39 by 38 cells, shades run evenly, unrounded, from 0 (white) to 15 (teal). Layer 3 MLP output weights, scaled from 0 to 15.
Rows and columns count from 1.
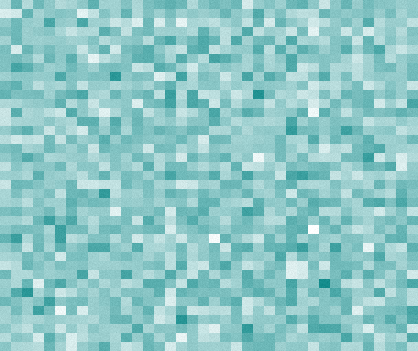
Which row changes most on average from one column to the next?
28
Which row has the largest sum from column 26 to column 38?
23
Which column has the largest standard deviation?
27
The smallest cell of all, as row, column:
26, 29
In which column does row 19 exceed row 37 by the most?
34
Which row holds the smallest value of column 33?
35
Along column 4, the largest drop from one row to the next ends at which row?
36
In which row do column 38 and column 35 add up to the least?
24
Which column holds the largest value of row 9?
11
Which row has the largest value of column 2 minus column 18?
8
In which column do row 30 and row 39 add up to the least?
16
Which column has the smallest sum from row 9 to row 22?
1
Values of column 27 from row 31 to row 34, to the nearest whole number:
2 12 11 11
